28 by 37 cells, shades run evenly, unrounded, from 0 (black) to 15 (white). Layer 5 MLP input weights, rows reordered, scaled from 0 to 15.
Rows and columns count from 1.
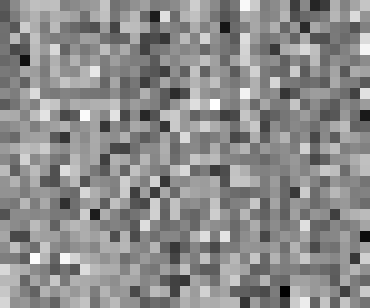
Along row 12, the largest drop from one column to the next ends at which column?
27
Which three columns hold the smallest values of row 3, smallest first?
23, 31, 12
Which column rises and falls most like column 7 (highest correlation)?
8
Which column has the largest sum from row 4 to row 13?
25
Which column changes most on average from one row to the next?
37
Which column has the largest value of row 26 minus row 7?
24
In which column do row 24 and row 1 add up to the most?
4
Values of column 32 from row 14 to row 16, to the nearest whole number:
6 4 9
